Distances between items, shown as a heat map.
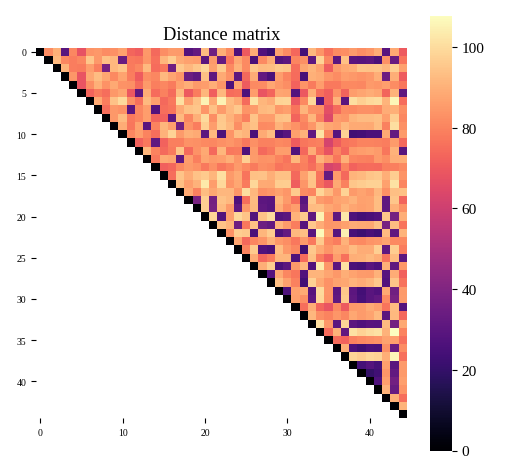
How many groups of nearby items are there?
9
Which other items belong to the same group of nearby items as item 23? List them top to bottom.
4
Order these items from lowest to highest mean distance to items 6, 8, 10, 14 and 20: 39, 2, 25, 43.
39, 43, 2, 25
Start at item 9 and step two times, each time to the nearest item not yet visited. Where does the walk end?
17
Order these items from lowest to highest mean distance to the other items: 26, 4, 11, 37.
26, 11, 4, 37
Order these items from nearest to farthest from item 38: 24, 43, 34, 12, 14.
43, 14, 12, 24, 34
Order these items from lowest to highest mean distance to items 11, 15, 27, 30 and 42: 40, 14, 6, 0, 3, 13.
0, 3, 14, 40, 13, 6
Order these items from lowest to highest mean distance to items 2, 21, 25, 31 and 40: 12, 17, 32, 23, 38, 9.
12, 32, 38, 23, 9, 17
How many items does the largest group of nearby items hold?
14
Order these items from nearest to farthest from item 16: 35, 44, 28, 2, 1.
2, 35, 44, 28, 1
